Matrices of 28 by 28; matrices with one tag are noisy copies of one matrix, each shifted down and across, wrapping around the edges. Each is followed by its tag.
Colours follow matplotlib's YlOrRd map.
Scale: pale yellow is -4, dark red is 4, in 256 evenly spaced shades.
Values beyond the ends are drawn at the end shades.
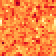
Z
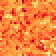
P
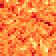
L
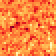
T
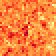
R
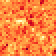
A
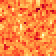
T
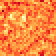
Z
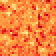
P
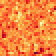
T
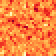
L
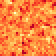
P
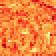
L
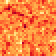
L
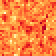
R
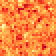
T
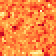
A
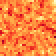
L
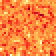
L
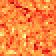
L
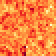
R
